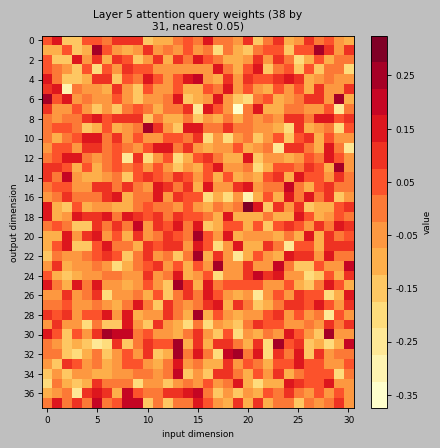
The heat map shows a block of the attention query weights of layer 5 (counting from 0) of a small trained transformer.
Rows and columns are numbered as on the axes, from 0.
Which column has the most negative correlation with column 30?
4
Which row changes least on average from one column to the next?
8
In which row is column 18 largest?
32
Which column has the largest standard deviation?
15
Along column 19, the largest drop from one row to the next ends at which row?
22
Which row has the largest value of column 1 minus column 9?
5
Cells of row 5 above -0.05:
14
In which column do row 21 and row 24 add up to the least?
17
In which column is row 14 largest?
2
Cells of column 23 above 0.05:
11
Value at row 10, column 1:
-0.1
